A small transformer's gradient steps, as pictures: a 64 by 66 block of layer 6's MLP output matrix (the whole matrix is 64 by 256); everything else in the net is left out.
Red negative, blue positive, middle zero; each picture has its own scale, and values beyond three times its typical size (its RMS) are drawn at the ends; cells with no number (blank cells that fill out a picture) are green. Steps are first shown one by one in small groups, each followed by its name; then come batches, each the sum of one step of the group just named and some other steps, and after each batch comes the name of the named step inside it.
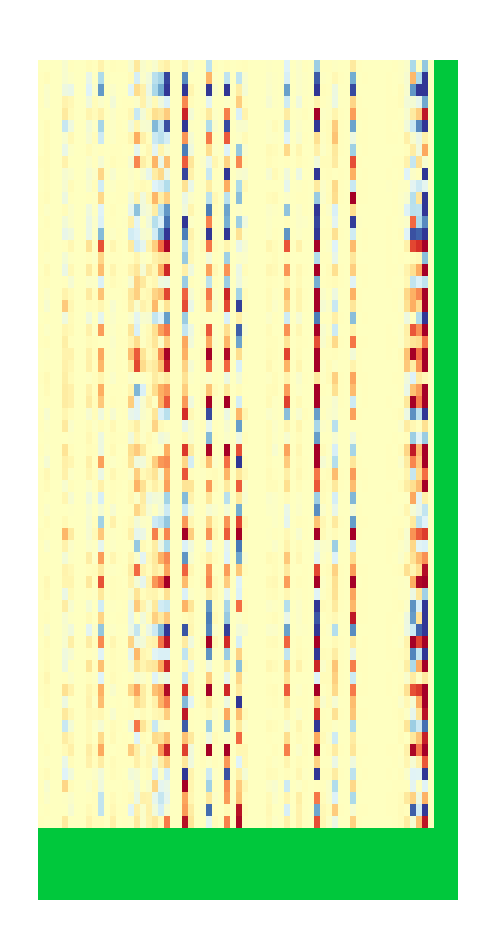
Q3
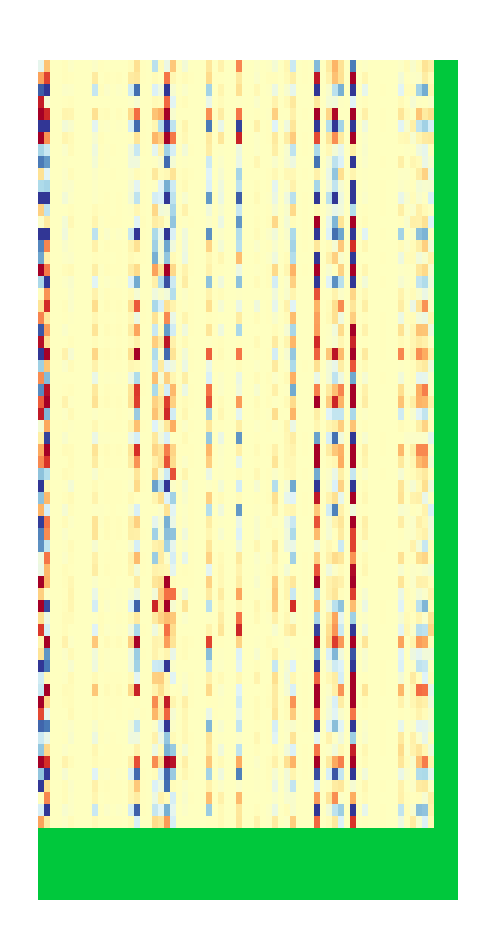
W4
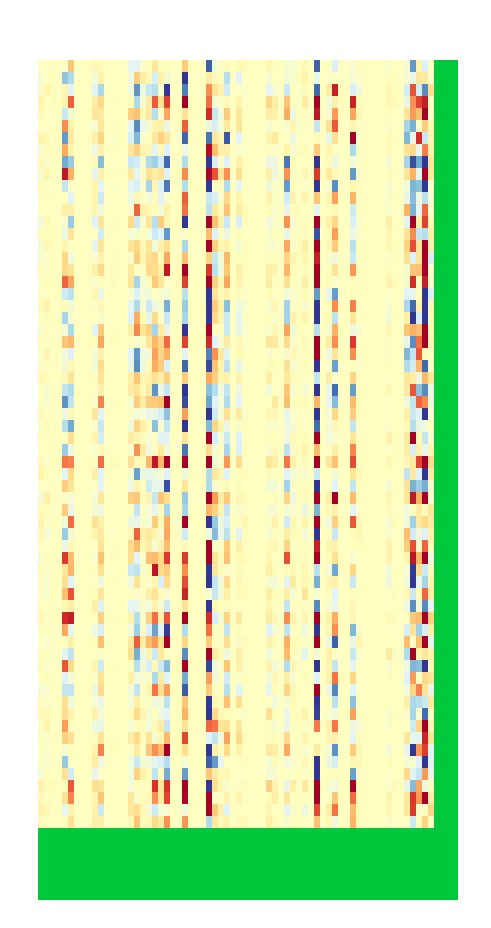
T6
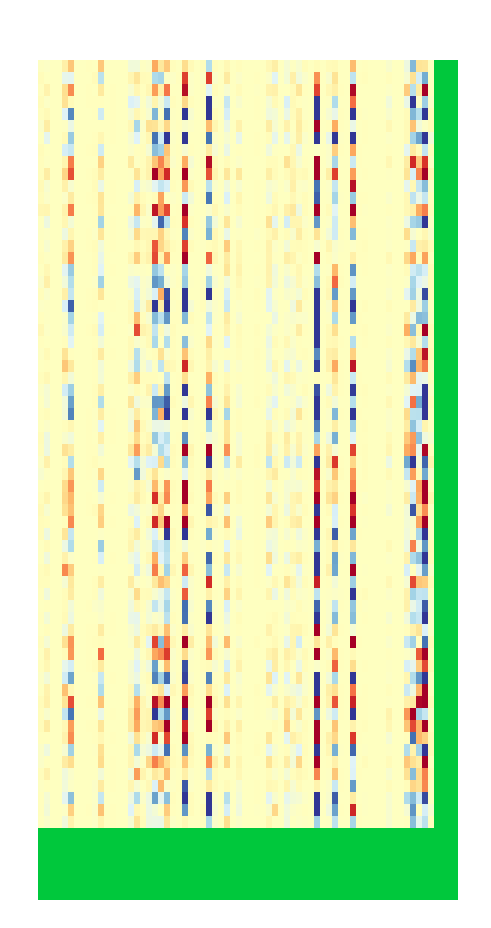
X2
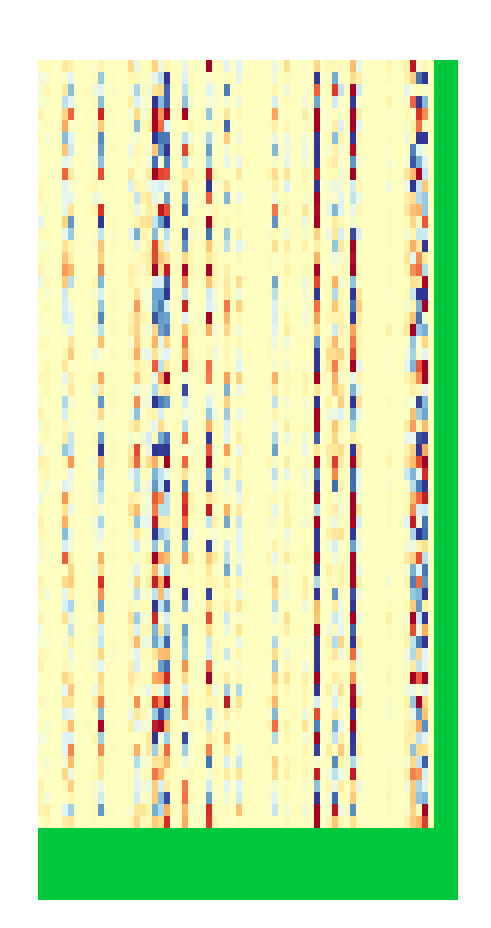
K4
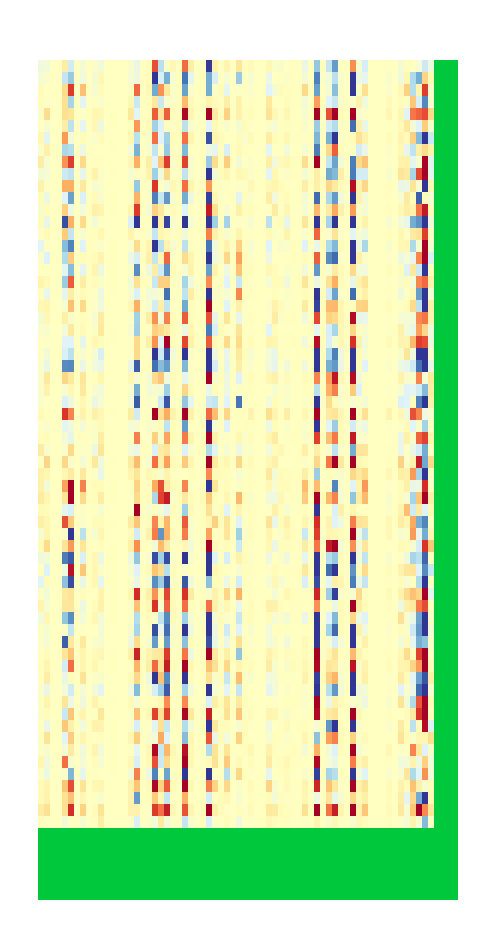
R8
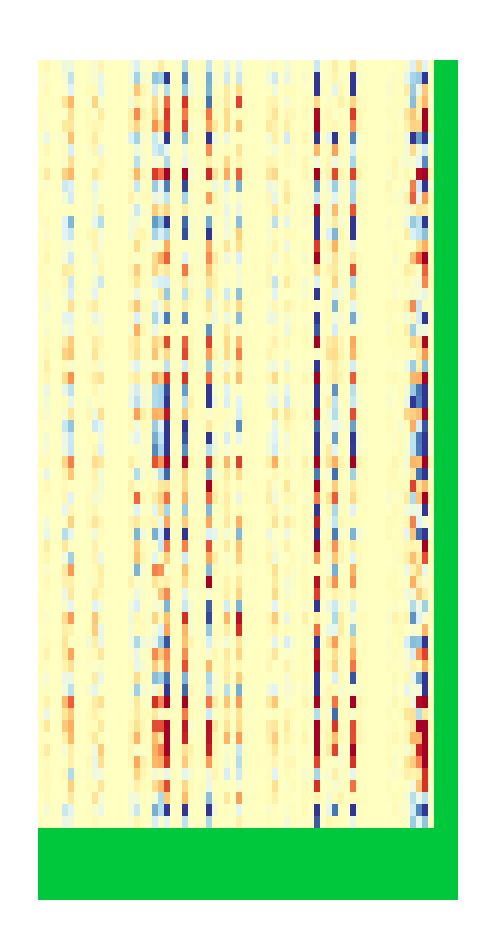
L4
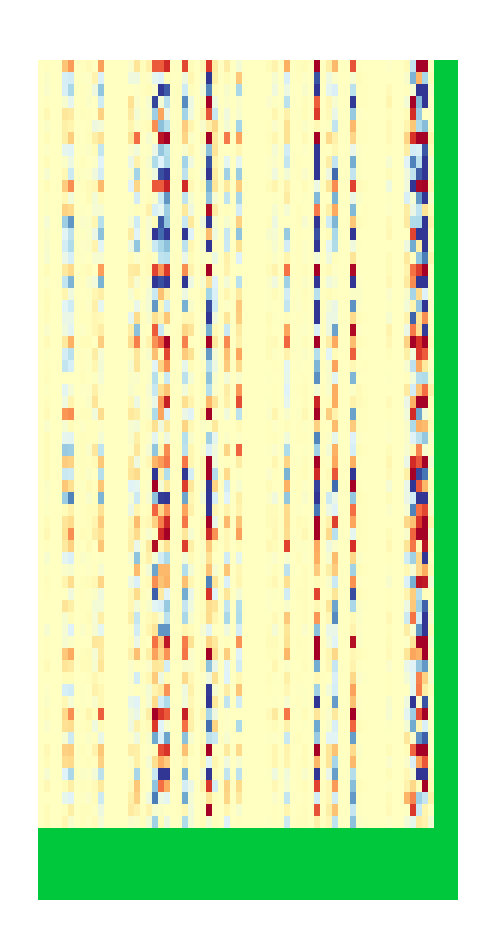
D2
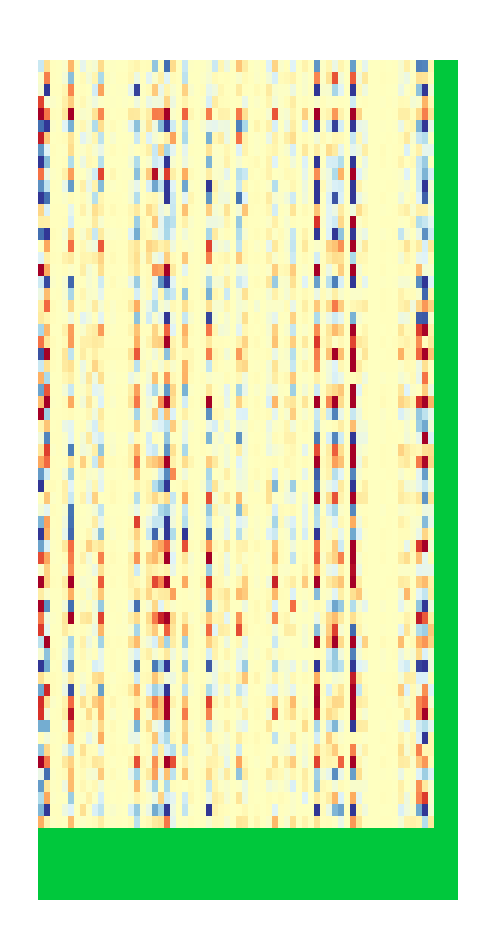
W4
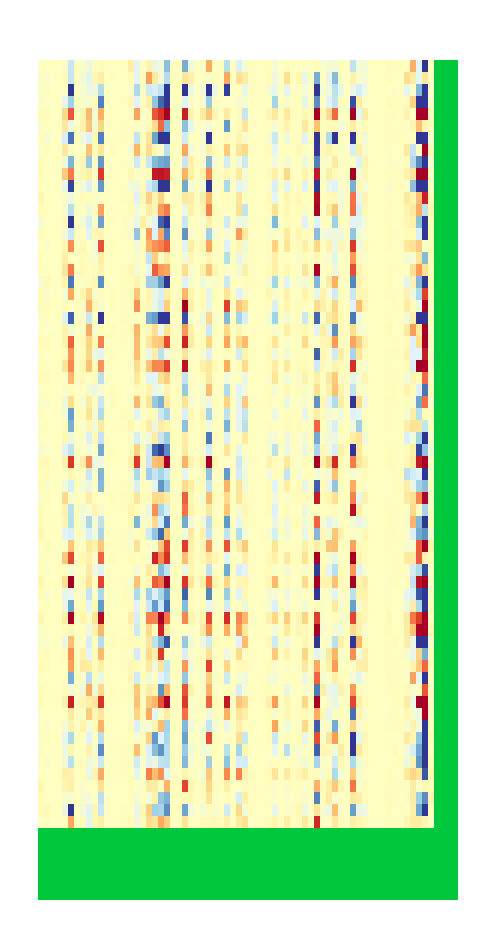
K4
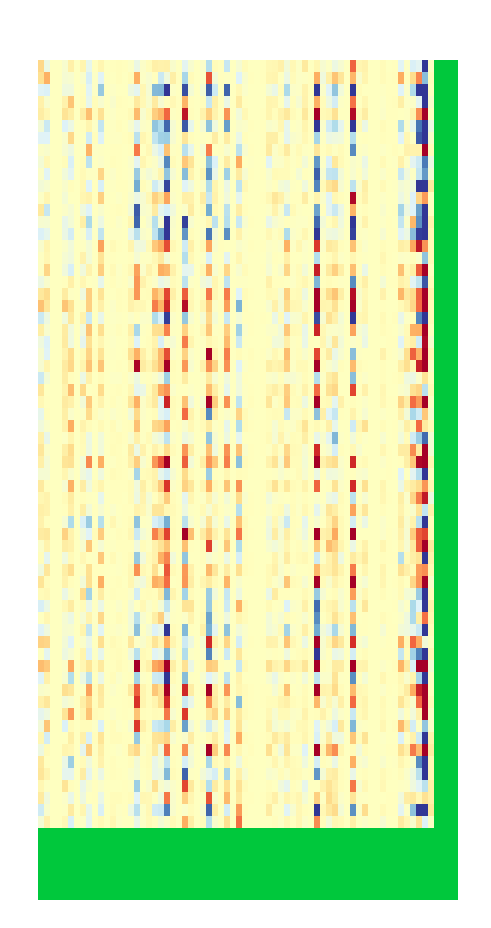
Q3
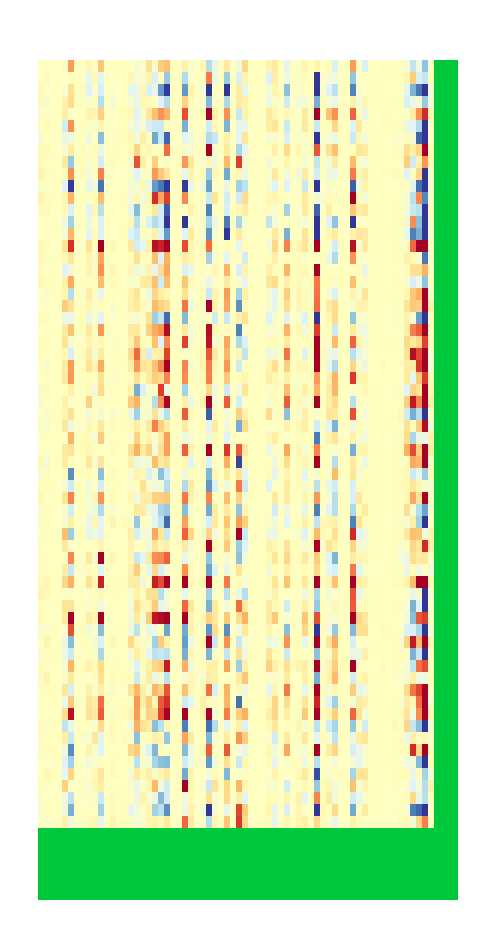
Q3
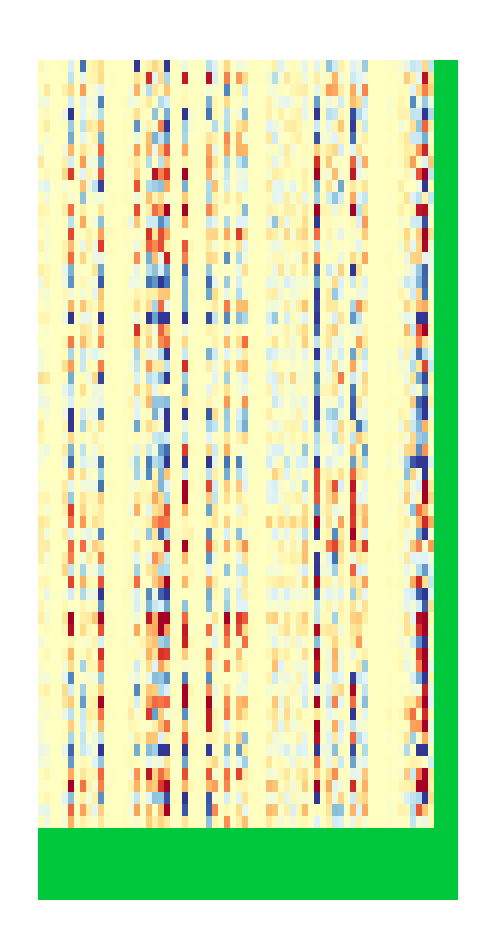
X2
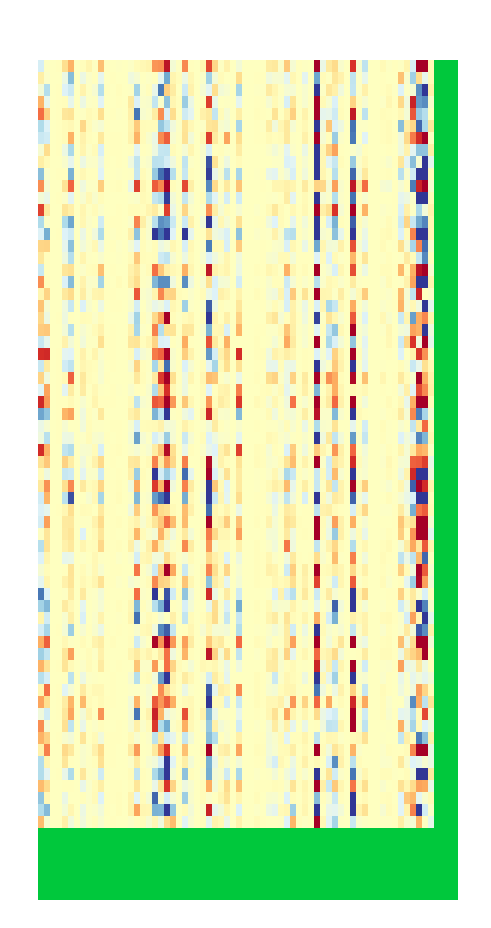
D2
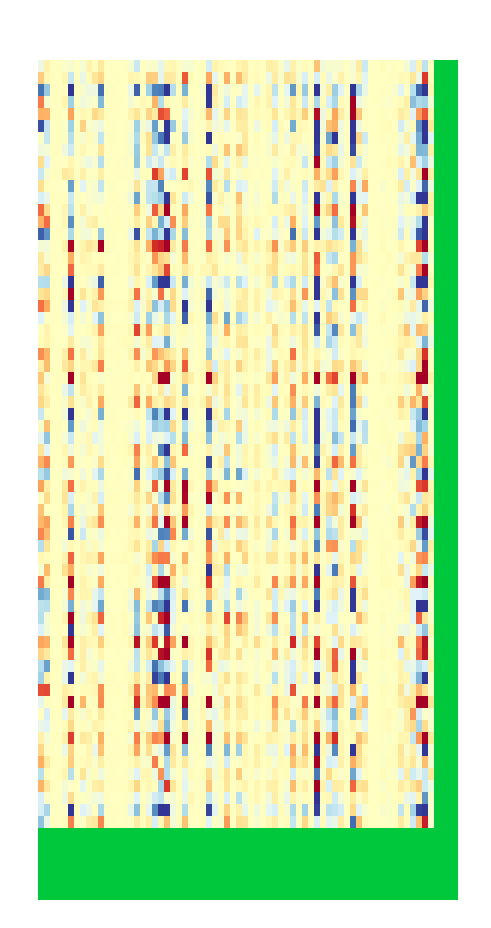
X2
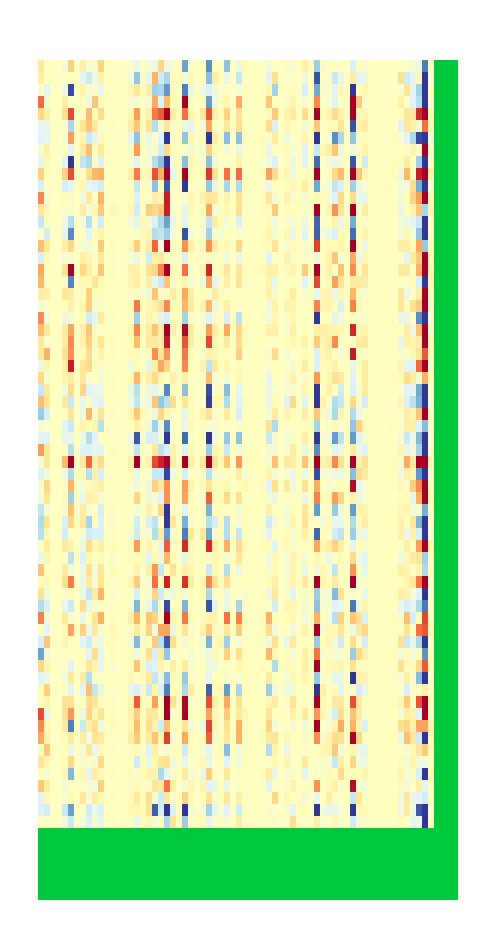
L4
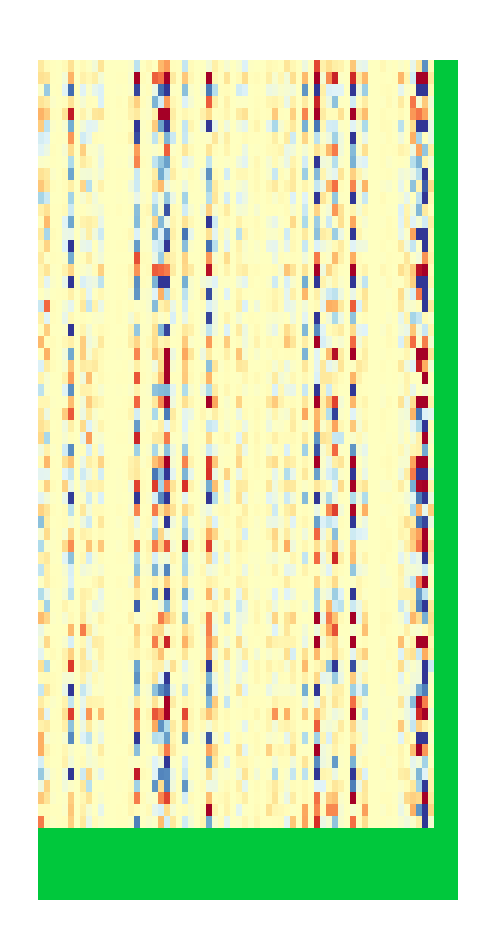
D2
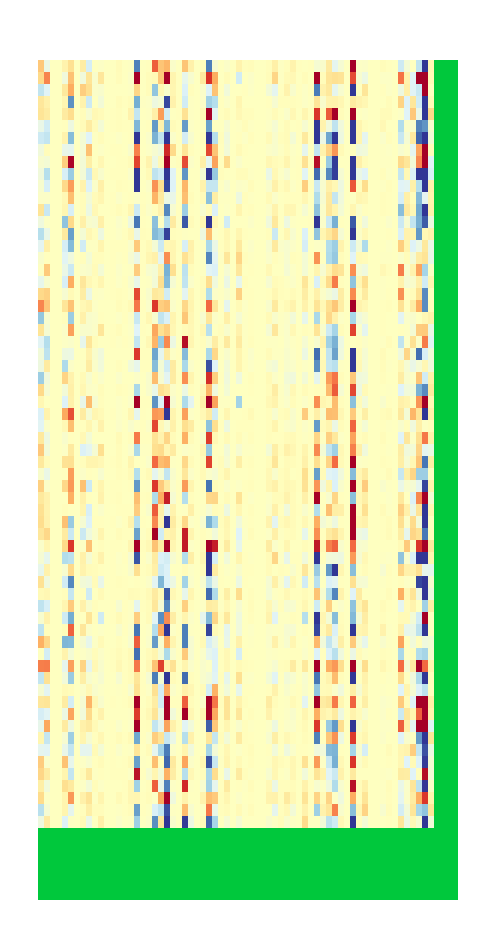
R8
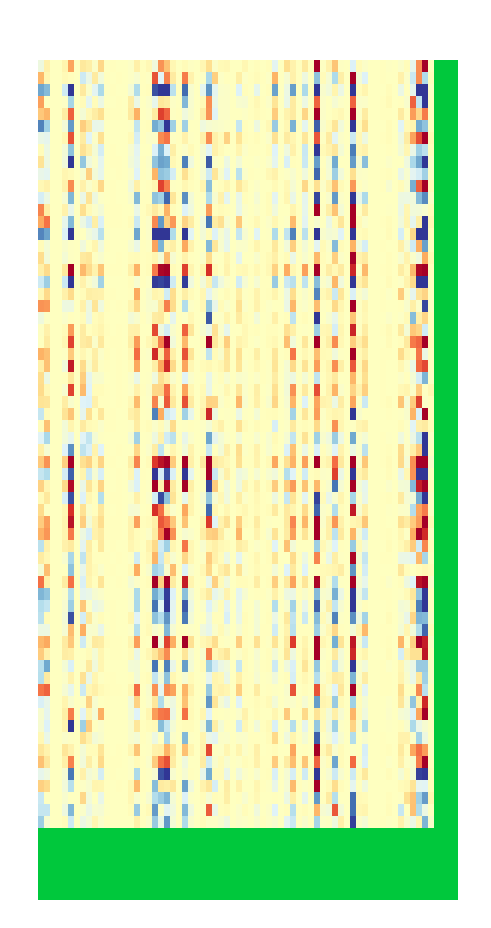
D2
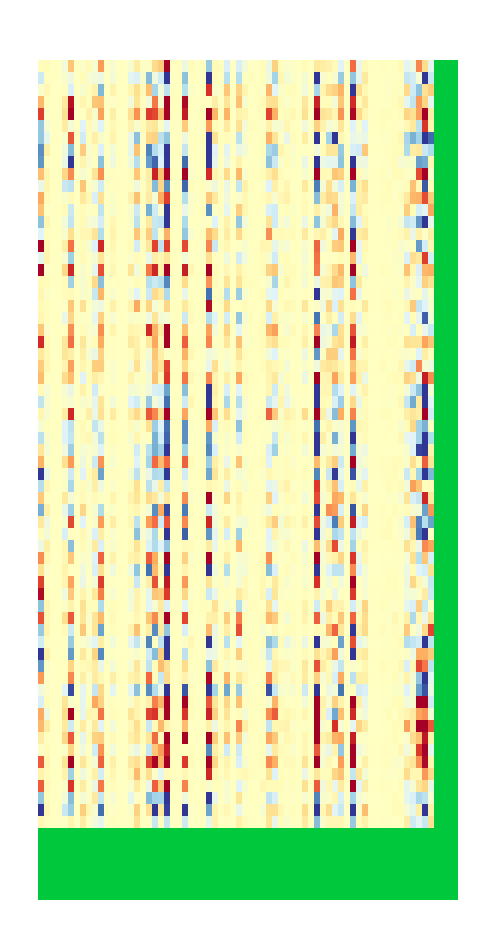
L4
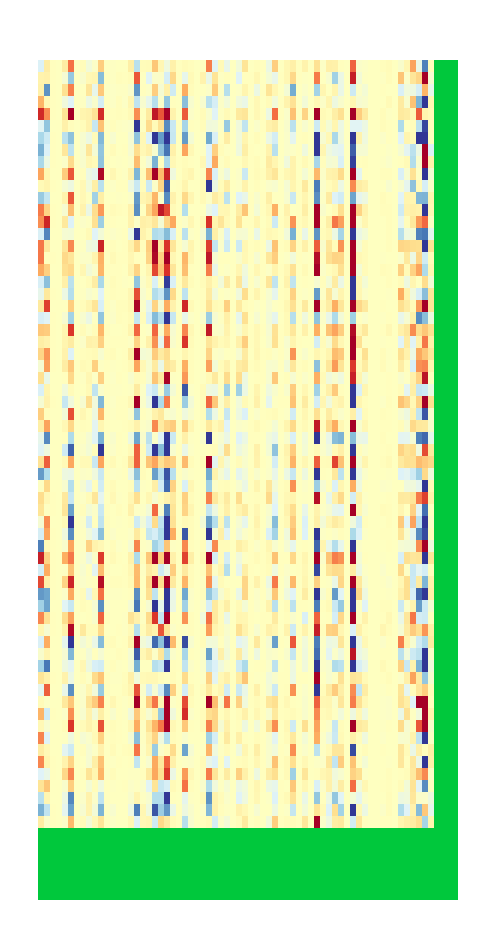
K4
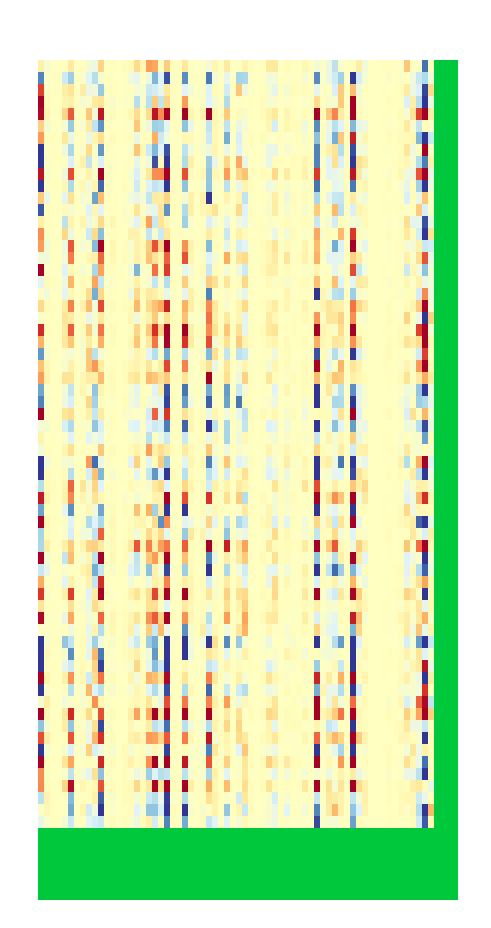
R8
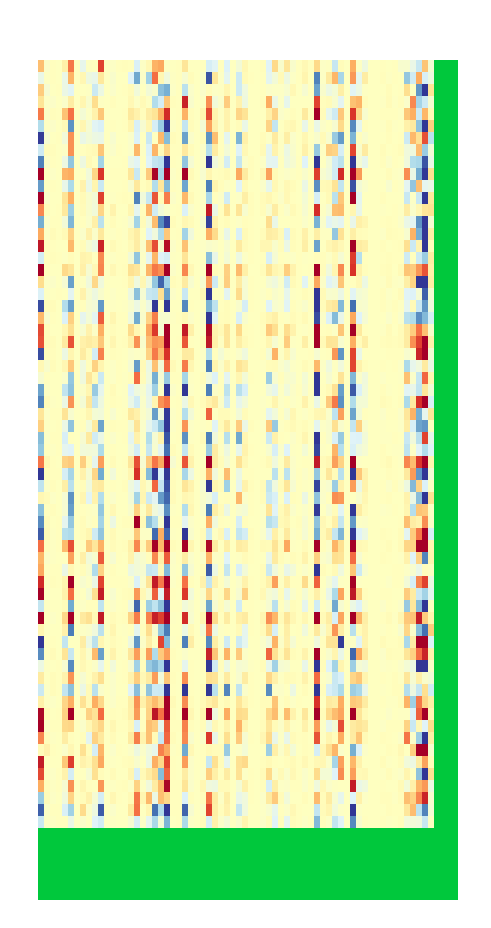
D2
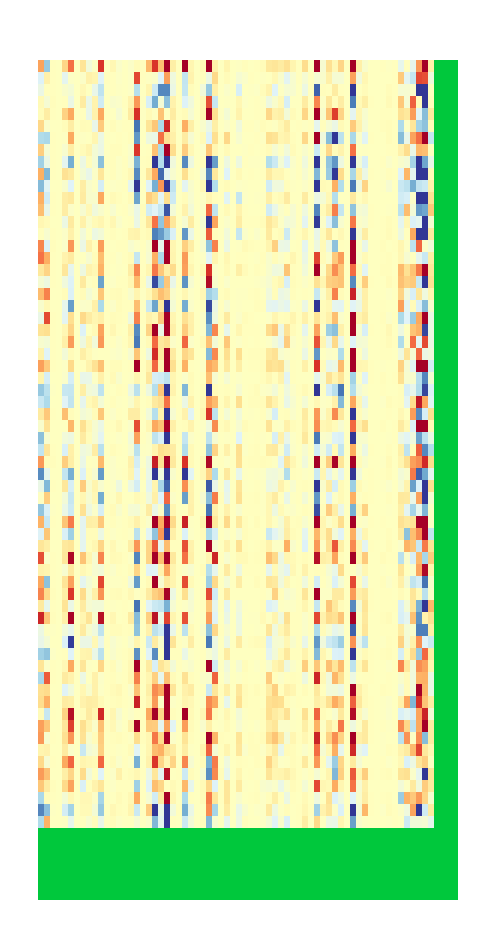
D2
